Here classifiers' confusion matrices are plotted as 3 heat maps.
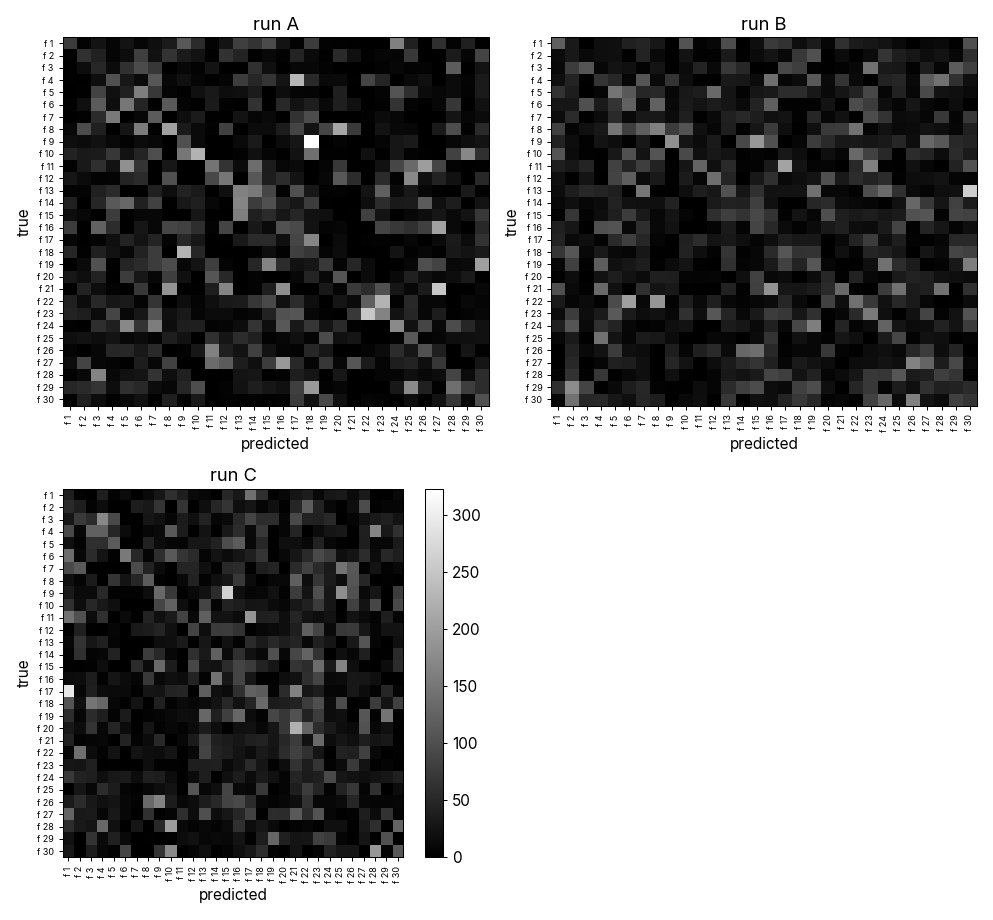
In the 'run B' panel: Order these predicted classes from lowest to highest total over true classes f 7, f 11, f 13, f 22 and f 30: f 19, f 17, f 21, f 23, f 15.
f 21, f 15, f 19, f 17, f 23
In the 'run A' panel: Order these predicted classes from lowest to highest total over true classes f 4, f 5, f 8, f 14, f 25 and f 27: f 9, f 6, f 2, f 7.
f 9, f 2, f 7, f 6
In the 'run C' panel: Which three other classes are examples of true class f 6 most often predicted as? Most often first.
f 1, f 10, f 23
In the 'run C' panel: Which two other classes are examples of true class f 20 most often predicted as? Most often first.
f 21, f 22
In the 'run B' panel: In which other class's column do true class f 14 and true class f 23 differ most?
f 26
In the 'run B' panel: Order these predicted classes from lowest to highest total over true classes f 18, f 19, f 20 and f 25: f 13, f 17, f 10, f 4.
f 10, f 13, f 17, f 4
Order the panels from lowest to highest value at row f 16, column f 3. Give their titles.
run B, run C, run A
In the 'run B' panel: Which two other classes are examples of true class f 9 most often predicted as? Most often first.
f 15, f 27
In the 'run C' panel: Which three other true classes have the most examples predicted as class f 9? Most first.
f 26, f 15, f 10
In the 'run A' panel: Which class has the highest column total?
f 18
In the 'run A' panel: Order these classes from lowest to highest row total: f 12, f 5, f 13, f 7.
f 7, f 5, f 13, f 12
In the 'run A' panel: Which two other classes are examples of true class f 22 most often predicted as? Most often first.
f 23, f 15
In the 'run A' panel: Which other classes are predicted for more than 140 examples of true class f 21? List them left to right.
f 8, f 12, f 16, f 27
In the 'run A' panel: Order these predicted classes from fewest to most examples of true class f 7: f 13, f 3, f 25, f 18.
f 25, f 13, f 3, f 18
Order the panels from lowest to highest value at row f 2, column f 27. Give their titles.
run A, run B, run C
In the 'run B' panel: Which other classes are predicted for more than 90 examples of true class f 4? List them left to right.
f 7, f 16, f 19, f 27, f 28
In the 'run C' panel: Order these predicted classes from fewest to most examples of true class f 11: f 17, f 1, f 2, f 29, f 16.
f 16, f 29, f 2, f 1, f 17
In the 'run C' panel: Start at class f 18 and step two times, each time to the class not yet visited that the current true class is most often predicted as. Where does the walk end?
f 4
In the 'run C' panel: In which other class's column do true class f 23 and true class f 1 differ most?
f 17
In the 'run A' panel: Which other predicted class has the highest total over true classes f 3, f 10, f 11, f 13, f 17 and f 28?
f 14
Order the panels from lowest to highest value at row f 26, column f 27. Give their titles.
run C, run A, run B
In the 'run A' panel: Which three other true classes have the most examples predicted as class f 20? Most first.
f 8, f 12, f 11
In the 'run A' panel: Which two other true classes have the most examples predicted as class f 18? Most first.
f 9, f 29
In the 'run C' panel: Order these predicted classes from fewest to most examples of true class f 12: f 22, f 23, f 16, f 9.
f 9, f 16, f 23, f 22
